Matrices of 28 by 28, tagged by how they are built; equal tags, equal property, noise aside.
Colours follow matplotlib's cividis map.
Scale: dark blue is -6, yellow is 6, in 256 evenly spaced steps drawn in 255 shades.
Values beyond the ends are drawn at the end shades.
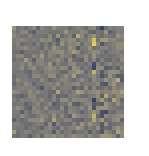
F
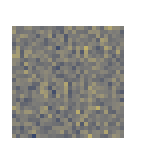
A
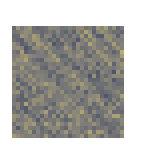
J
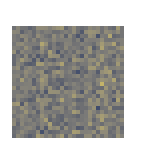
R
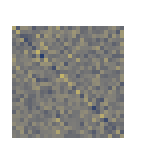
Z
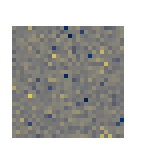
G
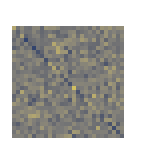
Z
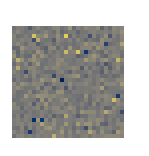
G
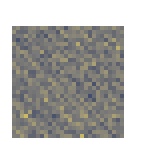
J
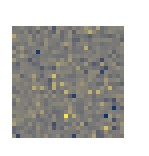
G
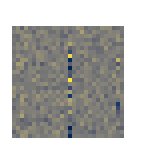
F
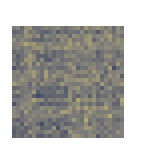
A
